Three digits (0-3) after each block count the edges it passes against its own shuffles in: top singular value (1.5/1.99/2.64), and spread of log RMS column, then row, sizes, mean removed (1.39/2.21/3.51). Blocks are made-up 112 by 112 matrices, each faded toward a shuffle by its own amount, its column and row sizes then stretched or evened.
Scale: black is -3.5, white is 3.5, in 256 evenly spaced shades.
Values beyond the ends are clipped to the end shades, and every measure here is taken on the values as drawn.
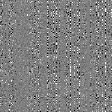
2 3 1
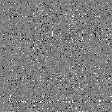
1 2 2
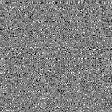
2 0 2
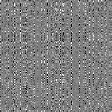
3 3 1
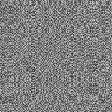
3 1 0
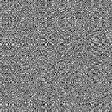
3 0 2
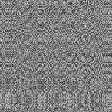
3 1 1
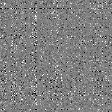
1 2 2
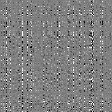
3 3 2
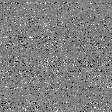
0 0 2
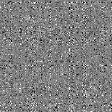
2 2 2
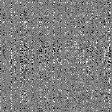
1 3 2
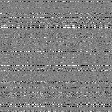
3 0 3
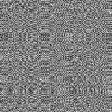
3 1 1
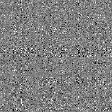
1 2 2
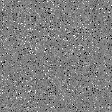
1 1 1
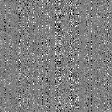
2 3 1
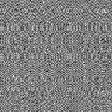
3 0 0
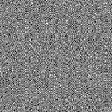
3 1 0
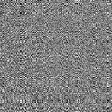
3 2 2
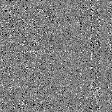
0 2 1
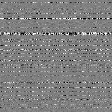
3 0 3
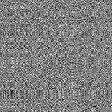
3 1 1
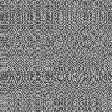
3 0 2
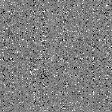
1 2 2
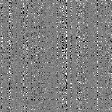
1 3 2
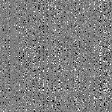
2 3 1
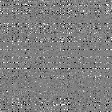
2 2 3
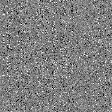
0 2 0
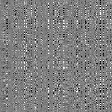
3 3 2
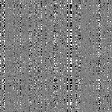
3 3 1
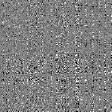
1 3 2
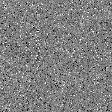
0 1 0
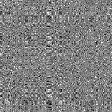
3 1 1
